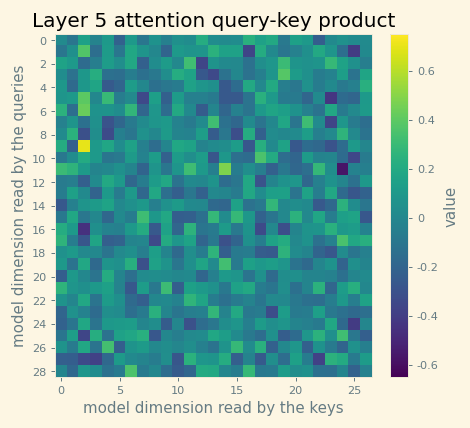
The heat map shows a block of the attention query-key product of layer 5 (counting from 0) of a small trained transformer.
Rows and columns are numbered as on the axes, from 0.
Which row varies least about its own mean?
20
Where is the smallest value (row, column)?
11, 24
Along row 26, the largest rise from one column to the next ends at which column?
4
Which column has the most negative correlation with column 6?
9
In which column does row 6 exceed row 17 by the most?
2
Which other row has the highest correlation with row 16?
25
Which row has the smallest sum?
27
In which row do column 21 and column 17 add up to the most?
10
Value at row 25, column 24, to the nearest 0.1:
0.3
